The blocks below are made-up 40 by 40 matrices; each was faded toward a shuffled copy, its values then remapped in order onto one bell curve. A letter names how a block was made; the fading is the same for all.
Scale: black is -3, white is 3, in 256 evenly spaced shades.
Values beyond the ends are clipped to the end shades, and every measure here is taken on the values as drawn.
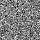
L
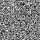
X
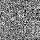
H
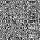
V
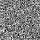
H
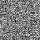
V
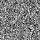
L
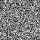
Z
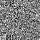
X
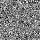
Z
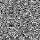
H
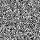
Z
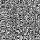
H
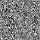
L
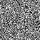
Z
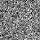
L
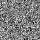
Z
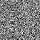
H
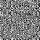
V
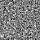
L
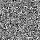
Z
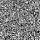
X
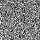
L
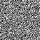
X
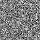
L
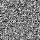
Z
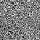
H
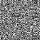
H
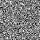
H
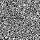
Z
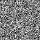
L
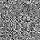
V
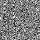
L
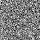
X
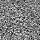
X
